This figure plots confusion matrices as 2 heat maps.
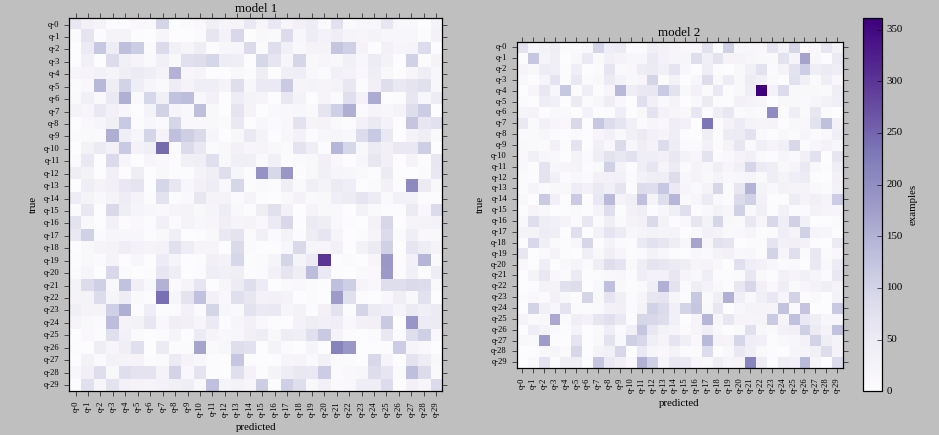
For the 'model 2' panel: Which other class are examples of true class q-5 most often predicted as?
q-11
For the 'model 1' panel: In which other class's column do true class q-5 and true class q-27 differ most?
q-2
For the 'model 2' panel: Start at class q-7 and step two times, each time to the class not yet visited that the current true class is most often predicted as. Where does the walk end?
q-26
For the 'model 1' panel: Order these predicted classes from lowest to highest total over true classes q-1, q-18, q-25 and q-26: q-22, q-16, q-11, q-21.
q-16, q-11, q-22, q-21
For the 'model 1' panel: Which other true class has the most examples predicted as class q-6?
q-9
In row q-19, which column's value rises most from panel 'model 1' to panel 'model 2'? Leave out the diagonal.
q-23
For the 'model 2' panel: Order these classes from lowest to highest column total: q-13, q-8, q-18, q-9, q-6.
q-6, q-18, q-9, q-13, q-8
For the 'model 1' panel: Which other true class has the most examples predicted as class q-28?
q-19
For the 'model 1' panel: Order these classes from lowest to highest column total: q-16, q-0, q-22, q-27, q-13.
q-0, q-16, q-22, q-13, q-27
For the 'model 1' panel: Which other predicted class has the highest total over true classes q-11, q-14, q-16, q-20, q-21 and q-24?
q-25
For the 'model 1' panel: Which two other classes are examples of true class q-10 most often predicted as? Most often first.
q-7, q-21
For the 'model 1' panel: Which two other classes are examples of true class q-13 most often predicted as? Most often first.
q-27, q-7
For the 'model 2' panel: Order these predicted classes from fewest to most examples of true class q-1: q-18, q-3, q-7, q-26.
q-7, q-3, q-18, q-26
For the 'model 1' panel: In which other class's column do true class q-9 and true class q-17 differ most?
q-3
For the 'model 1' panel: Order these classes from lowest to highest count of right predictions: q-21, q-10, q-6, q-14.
q-14, q-10, q-6, q-21
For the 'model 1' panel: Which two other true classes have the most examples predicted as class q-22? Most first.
q-26, q-7
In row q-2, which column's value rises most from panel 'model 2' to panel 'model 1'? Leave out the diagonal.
q-4
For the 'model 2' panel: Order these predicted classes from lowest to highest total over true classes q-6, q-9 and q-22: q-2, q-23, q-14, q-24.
q-2, q-24, q-14, q-23
